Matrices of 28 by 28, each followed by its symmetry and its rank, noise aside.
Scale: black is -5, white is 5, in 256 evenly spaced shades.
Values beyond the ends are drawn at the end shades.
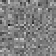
no symmetry, rank four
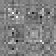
symmetric, rank three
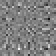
antisymmetric, rank four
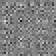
symmetric, rank three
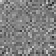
symmetric, rank five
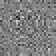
symmetric, rank four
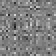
no symmetry, rank three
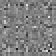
antisymmetric, rank four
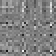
no symmetry, rank three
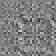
antisymmetric, rank four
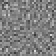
symmetric, rank five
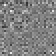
symmetric, rank four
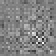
symmetric, rank three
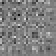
symmetric, rank three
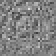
symmetric, rank four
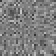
symmetric, rank four
